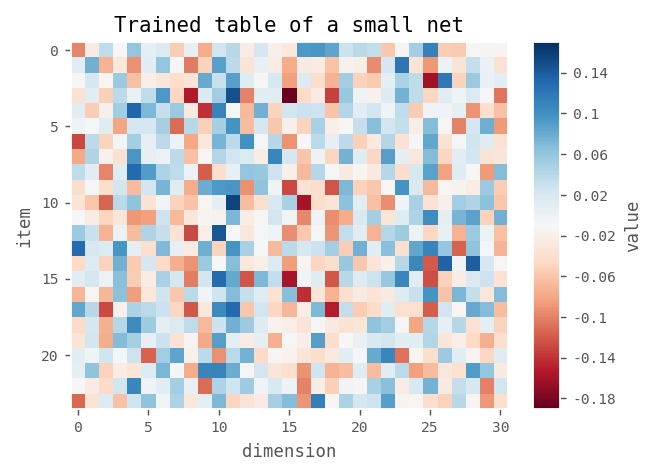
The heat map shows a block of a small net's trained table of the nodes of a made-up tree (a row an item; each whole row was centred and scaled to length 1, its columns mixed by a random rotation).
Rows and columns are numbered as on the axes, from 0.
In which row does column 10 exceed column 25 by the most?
15
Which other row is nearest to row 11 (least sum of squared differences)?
16
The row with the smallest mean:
1
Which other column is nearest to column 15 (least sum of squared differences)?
8
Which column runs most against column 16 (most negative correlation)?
27
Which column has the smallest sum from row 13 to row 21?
18
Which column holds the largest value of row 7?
14
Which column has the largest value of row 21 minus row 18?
9
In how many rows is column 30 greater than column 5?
5
